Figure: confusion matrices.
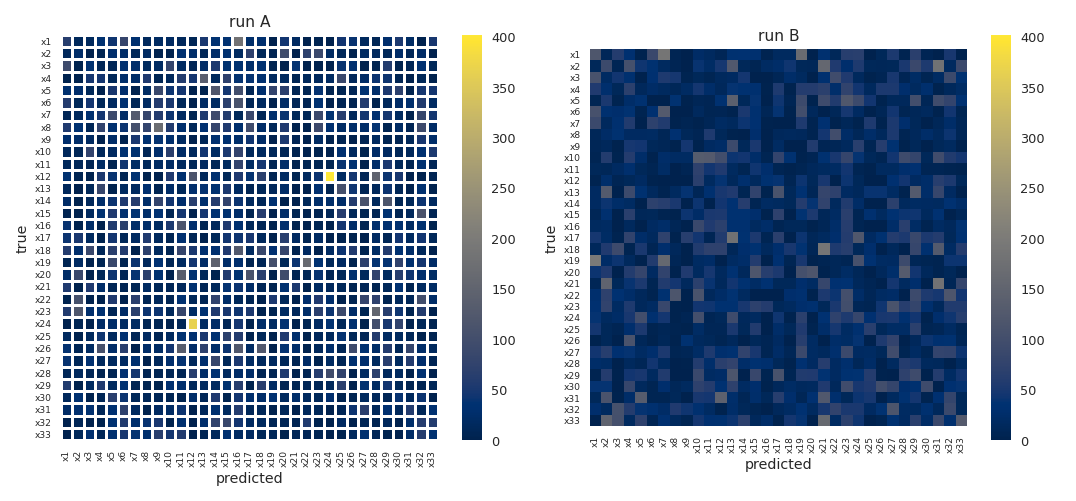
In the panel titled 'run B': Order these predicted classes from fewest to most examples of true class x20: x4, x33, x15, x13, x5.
x33, x13, x4, x5, x15
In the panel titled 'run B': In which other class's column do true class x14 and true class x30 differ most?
x26
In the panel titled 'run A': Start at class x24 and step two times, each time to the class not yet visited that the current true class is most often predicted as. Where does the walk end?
x28
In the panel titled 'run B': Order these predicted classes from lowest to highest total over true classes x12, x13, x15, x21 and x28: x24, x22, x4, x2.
x24, x22, x4, x2
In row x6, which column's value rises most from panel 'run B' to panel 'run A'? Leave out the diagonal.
x16
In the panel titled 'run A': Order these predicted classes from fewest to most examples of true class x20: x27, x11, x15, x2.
x27, x15, x2, x11
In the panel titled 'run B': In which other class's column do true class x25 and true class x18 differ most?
x21
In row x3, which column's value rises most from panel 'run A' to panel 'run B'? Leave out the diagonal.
x22
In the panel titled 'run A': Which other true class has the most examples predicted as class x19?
x5
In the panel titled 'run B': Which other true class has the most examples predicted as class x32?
x22
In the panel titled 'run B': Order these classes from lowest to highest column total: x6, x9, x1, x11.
x9, x6, x11, x1
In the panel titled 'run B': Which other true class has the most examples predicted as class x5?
x31
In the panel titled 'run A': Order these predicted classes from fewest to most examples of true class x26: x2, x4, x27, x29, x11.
x2, x27, x29, x4, x11
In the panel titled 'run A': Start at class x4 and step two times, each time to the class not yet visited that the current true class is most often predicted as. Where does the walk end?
x25
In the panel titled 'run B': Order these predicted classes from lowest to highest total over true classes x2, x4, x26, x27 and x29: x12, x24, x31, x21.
x12, x24, x21, x31
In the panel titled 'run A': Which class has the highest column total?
x16
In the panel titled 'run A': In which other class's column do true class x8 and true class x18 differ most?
x9
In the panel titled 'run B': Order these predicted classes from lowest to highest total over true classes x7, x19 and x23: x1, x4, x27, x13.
x13, x4, x27, x1
